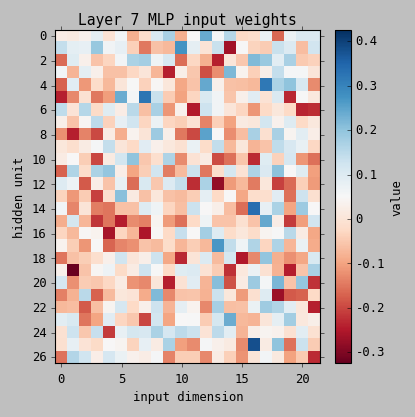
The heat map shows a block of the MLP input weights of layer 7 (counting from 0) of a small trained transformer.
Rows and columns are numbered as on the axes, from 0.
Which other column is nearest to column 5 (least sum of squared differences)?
6
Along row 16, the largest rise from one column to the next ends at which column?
8
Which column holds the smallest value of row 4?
0
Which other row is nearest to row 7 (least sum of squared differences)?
9
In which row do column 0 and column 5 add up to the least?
15
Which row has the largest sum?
24
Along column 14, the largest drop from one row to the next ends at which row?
1
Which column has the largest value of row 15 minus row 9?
17
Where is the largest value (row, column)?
25, 16
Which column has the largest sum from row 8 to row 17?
18
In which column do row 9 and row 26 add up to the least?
21
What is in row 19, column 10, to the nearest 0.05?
0.1
